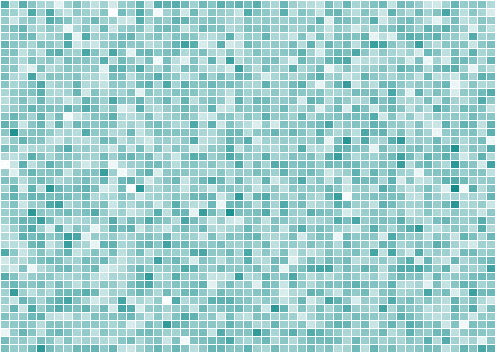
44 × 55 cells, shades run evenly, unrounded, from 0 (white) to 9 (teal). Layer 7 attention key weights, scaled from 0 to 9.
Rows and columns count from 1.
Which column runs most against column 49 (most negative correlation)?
42
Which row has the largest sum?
44
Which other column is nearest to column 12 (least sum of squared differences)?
32
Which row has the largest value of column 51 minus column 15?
24
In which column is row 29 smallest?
11
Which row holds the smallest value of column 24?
36
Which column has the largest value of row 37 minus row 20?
2
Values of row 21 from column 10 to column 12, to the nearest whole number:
2 3 4
